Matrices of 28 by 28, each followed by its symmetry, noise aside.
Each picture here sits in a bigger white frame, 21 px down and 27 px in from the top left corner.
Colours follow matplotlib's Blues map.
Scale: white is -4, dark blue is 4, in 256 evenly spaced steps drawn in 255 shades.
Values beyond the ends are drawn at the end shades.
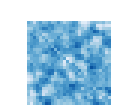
symmetric.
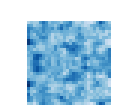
mirrored top to bottom.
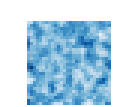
no symmetry.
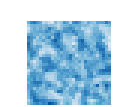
antisymmetric.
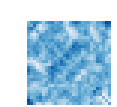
symmetric.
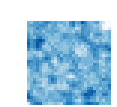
symmetric across the other diagonal.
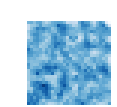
symmetric across the other diagonal.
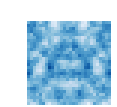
mirrored left to right.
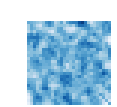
no symmetry.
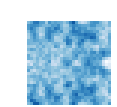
mirrored top to bottom.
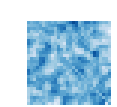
no symmetry.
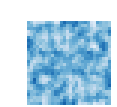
same after a half turn.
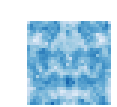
mirrored left to right.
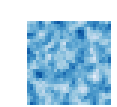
symmetric.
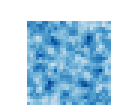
same after a half turn.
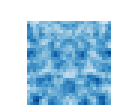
mirrored left to right.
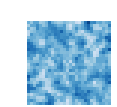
same after a half turn.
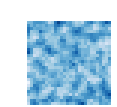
no symmetry.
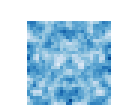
mirrored left to right.
